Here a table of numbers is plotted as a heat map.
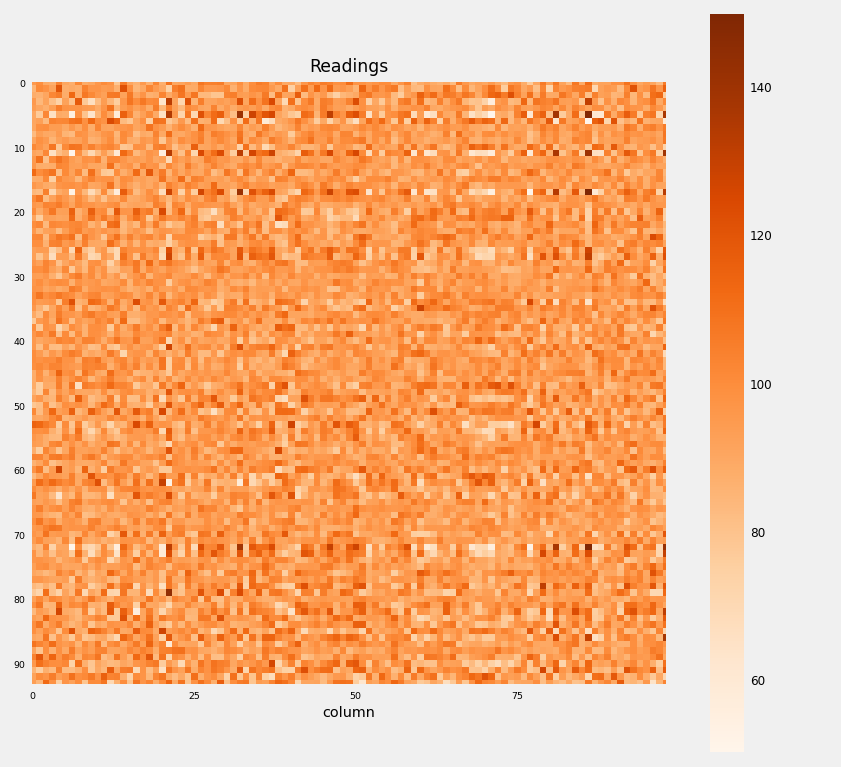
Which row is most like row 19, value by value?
69
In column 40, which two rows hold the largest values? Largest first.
53, 64
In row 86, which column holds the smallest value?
87
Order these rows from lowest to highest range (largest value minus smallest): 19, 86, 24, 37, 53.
19, 37, 24, 53, 86
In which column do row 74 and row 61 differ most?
86
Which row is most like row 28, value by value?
74
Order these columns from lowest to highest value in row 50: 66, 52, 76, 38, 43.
76, 52, 43, 38, 66
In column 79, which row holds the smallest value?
62
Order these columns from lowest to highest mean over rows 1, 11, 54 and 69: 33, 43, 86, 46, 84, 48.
33, 48, 43, 84, 46, 86
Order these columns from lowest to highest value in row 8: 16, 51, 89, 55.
16, 89, 51, 55
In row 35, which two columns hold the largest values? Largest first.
60, 96
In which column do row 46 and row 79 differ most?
21
